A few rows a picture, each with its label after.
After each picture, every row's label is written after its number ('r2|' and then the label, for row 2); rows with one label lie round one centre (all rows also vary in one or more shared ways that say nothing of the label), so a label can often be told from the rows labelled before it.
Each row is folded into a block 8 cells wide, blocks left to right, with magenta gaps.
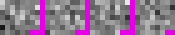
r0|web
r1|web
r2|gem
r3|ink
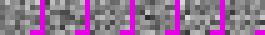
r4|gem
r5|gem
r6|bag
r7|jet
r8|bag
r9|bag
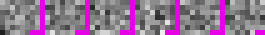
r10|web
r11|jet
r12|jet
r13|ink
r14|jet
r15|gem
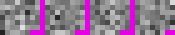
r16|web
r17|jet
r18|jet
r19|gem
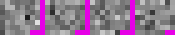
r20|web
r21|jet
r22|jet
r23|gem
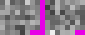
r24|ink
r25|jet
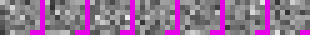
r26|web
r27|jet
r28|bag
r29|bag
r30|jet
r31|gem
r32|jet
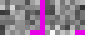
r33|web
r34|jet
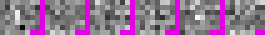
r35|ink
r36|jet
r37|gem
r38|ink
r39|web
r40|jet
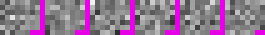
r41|bag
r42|web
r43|bag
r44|gem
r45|bag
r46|jet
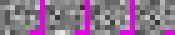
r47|web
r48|jet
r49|bag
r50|bag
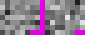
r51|bag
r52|web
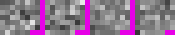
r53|ink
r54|gem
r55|web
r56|web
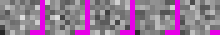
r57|web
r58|bag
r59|jet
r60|web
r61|ink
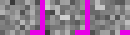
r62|ink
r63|web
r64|web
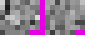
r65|bag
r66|gem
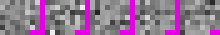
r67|gem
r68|web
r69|bag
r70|bag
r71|web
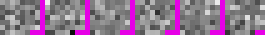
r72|bag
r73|bag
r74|web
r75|ink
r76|gem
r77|web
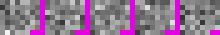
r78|jet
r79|gem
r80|web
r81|web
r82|bag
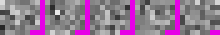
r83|web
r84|jet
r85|ink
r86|ink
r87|gem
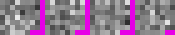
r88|ink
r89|gem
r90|gem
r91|ink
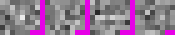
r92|web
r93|ink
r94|bag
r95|jet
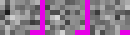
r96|bag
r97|bag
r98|web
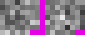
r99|jet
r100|ink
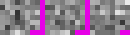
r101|jet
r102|jet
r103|gem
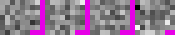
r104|gem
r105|gem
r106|ink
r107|jet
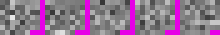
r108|bag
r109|jet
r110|ink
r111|bag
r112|ink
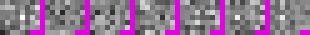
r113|web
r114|jet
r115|bag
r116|web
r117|ink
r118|bag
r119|bag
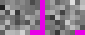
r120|jet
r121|gem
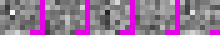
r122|jet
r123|web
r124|jet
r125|gem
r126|jet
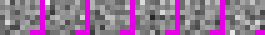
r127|gem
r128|bag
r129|web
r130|gem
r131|gem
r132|ink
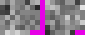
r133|jet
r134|web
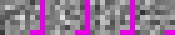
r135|web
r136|ink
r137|bag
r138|bag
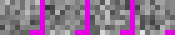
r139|gem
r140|jet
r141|ink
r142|jet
